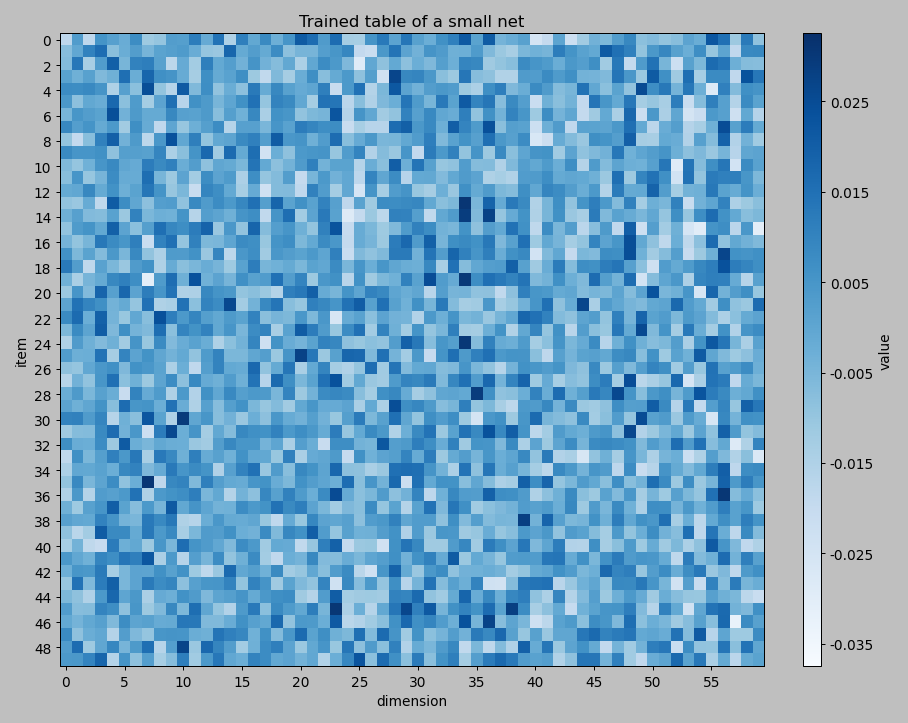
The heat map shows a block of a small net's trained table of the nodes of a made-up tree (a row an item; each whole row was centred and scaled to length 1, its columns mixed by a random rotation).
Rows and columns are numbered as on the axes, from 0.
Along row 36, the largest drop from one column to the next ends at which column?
57
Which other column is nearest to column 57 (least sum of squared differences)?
26
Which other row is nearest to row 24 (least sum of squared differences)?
14
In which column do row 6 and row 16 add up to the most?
48
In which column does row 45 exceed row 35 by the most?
29
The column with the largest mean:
56
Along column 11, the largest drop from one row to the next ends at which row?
20
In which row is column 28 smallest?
31
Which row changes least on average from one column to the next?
1
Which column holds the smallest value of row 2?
25
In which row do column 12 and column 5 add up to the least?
42
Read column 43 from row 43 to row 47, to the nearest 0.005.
-0.01 -0.015 -0.02 0.005 0
